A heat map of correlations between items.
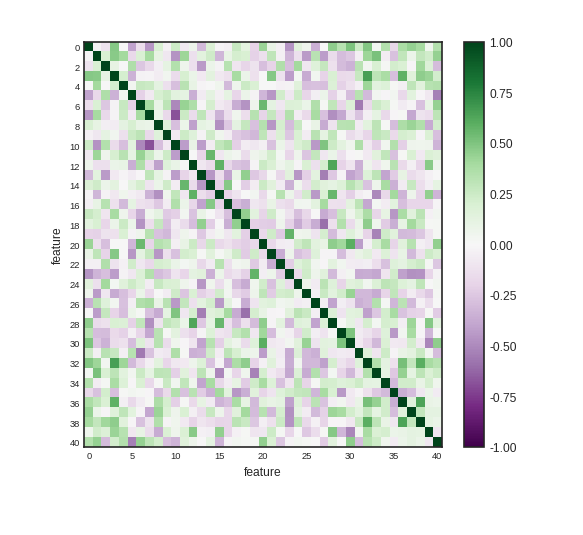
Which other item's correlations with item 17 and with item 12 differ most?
28
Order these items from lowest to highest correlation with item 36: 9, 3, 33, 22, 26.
22, 9, 26, 33, 3
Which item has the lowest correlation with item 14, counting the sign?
13
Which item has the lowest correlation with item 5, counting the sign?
40
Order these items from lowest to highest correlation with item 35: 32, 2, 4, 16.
32, 4, 16, 2
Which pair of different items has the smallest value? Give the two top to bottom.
7, 10
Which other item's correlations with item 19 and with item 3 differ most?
23
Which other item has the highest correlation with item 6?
20
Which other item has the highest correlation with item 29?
30
